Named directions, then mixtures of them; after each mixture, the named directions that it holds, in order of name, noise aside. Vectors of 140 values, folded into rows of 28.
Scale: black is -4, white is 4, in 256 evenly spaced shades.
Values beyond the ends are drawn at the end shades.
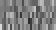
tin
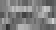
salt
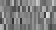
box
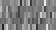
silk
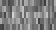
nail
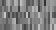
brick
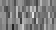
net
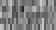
nail, tin.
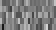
nail, silk, tin.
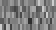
box, tin.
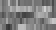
salt.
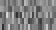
nail, silk, tin.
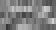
salt.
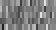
silk.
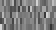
box.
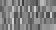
box, tin.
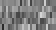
salt, silk.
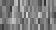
brick, nail.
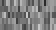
brick.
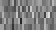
box, net.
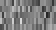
box.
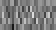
box, net.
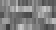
salt.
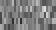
box, salt.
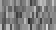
silk, tin.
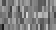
brick, nail, silk.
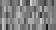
silk, tin.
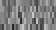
nail, net, silk.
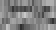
salt.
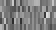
box.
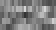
salt.
